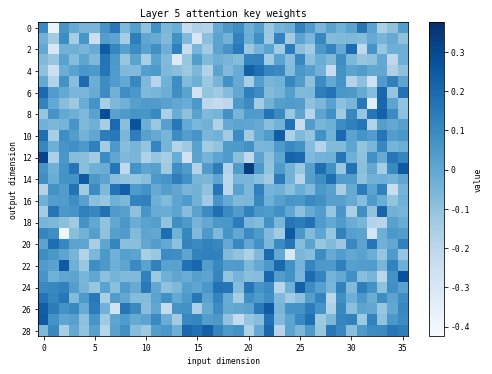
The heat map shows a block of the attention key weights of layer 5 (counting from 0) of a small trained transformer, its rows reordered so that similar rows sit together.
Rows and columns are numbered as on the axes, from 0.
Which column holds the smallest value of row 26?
7
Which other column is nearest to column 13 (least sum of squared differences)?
27
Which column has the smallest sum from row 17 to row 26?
28
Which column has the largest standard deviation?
1
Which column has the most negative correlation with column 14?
6
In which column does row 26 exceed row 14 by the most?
22
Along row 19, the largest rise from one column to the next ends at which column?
24
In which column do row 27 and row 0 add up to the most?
0
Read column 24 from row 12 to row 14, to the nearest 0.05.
0.2 -0.05 -0.05
